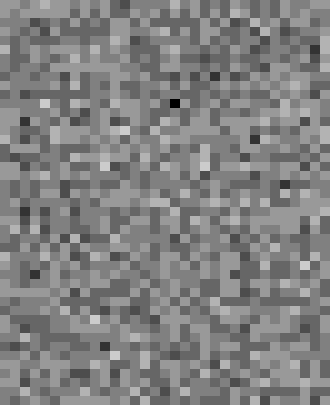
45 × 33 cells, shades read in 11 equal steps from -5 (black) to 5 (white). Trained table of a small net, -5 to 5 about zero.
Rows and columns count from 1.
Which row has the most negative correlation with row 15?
41
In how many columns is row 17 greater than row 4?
14
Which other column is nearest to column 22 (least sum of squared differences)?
16
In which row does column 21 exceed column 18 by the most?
12
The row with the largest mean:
15
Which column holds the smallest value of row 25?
3
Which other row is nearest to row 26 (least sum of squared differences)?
42
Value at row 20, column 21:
-2
